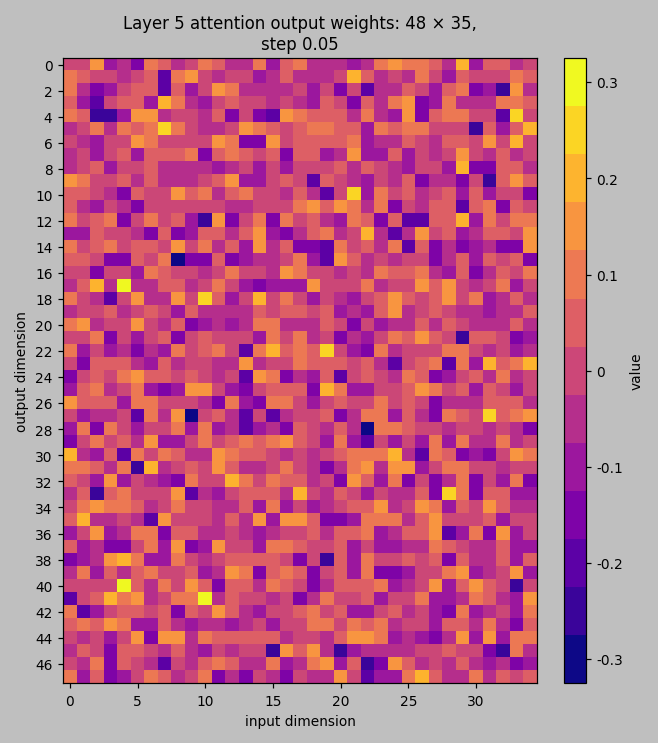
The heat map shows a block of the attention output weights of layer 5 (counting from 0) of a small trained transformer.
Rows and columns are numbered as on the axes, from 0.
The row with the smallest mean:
15
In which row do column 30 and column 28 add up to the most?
18
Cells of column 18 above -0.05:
26
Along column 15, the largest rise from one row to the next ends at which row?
46
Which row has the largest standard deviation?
4
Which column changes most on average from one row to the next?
8
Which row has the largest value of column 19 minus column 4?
22
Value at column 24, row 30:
0.2
